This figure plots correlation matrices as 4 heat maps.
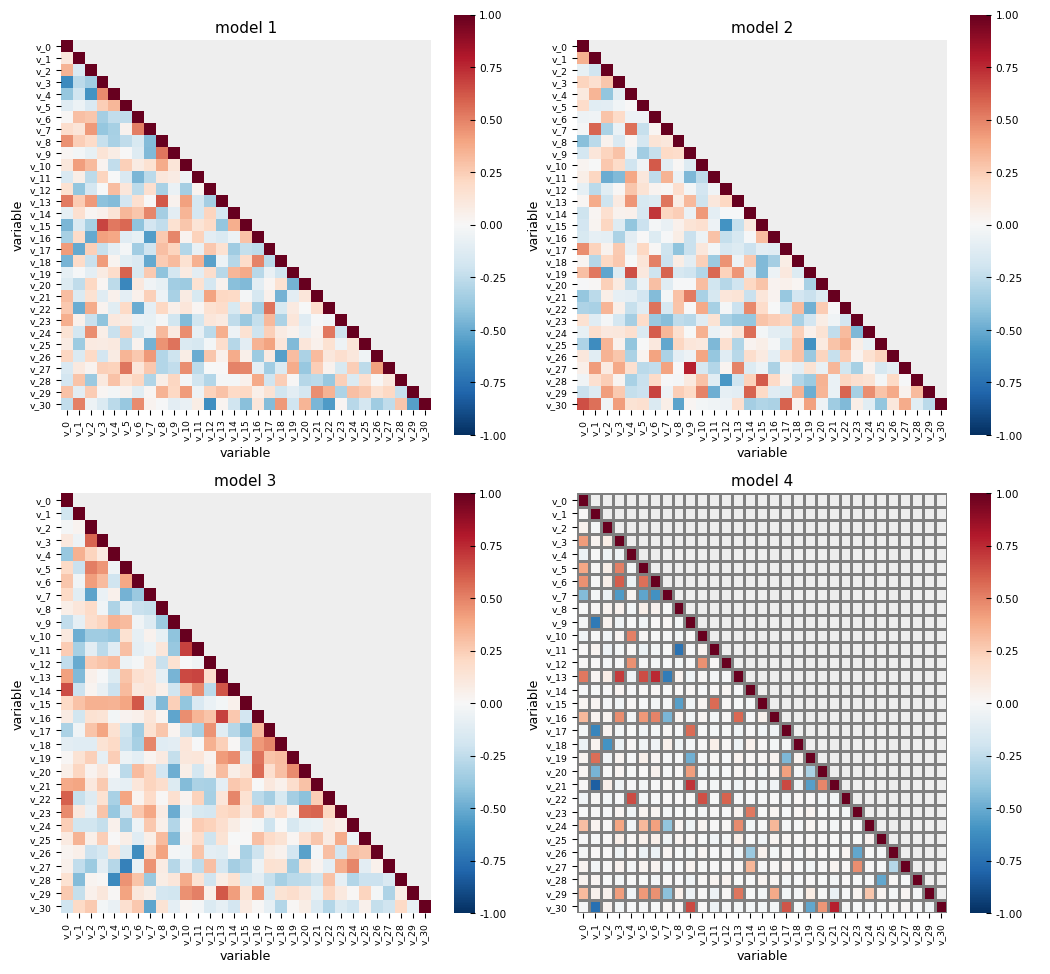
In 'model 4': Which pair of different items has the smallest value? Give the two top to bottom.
v_1, v_21
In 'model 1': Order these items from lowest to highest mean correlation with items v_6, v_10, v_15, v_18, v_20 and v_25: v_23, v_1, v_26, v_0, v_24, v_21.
v_23, v_0, v_26, v_21, v_1, v_24
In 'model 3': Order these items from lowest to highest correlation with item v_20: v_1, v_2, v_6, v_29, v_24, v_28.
v_28, v_24, v_2, v_29, v_1, v_6
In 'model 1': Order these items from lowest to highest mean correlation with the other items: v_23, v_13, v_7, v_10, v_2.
v_23, v_7, v_2, v_13, v_10
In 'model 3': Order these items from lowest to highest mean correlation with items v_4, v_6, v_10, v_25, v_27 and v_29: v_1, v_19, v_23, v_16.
v_1, v_19, v_23, v_16
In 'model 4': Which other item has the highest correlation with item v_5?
v_13
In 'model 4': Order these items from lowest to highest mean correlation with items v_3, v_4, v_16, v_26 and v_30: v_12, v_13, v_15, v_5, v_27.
v_27, v_15, v_12, v_5, v_13
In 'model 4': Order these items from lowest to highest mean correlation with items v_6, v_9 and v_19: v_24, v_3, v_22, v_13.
v_22, v_24, v_3, v_13
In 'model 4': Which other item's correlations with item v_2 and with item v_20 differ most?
v_18
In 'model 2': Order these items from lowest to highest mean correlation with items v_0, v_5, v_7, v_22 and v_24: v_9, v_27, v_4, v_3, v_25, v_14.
v_25, v_9, v_27, v_3, v_4, v_14
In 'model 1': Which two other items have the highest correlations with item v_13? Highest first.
v_8, v_0
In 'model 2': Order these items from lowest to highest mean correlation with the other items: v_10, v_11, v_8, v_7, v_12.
v_11, v_12, v_8, v_7, v_10
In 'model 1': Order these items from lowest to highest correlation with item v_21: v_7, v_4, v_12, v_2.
v_4, v_2, v_7, v_12
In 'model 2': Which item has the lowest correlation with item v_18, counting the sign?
v_15
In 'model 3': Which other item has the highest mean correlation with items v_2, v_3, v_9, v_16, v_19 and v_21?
v_17
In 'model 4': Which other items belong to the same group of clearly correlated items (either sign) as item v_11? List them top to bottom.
v_8, v_15
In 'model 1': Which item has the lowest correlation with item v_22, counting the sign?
v_30
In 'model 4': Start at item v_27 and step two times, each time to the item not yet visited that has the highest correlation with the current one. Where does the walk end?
v_14
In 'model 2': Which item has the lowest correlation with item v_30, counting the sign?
v_8
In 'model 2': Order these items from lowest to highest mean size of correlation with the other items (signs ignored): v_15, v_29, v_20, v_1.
v_20, v_15, v_1, v_29
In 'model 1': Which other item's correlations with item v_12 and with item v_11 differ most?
v_18
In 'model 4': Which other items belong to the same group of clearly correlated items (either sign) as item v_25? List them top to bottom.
v_28
